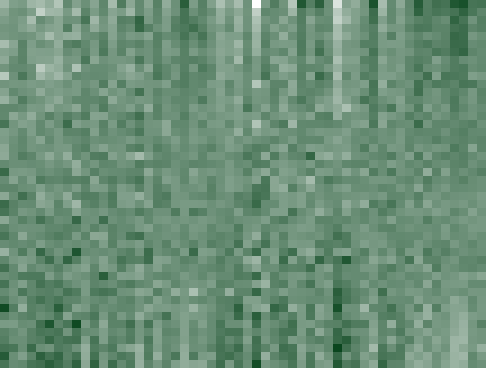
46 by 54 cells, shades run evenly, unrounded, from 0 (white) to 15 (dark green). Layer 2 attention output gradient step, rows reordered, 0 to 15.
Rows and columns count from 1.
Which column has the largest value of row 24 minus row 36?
30
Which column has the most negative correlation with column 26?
18
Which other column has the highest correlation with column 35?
31
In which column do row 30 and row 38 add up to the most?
38
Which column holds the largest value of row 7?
52
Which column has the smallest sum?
29
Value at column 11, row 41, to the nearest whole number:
10
